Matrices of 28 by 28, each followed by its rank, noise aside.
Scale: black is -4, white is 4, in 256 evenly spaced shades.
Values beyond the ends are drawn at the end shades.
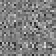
five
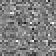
five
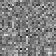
six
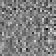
seven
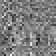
five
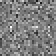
seven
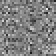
five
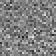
eight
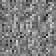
five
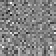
six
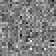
seven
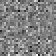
six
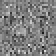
six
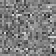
seven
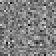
seven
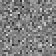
seven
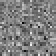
five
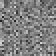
six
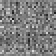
five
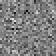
six
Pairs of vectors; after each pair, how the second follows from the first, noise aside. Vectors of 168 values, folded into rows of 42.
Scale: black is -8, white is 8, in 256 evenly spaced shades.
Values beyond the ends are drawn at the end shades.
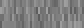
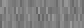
shrunk.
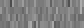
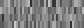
reversed, negated, scaled up.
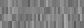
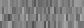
sign-scrambled.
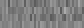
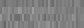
reversed, negated, shrunk.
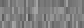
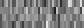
reversed, scaled up.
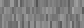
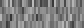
reversed, negated, scaled up.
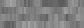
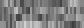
reversed, negated, scaled up.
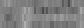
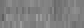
reversed, negated, shrunk.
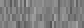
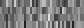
reversed, scaled up.
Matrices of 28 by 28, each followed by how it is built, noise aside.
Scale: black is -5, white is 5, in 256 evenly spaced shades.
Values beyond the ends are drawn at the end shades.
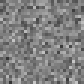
noise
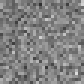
noise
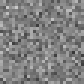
noise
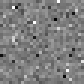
sparse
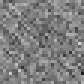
Toeplitz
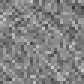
Toeplitz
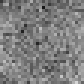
smooth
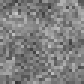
smooth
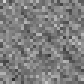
Toeplitz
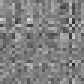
low rank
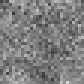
smooth
